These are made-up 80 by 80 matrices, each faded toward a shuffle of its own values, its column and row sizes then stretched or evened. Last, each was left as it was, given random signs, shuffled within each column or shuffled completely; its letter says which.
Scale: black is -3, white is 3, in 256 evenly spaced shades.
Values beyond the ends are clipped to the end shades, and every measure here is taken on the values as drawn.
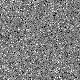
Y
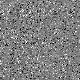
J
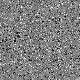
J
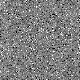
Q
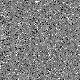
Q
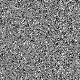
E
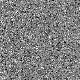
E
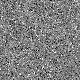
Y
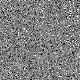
Q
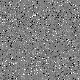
Q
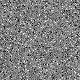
E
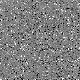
Q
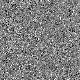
E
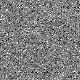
J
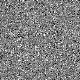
J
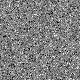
Y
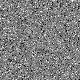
Y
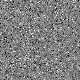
E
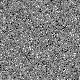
Y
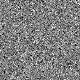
E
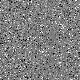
E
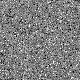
Y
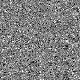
Q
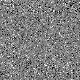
J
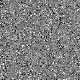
Q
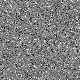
Y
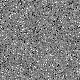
Y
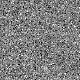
J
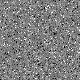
E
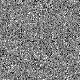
Q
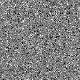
Q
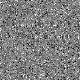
Q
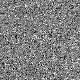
J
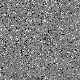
J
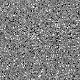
Q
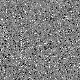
J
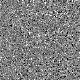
Q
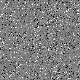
J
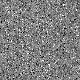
E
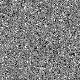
E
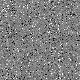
E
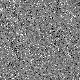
Y
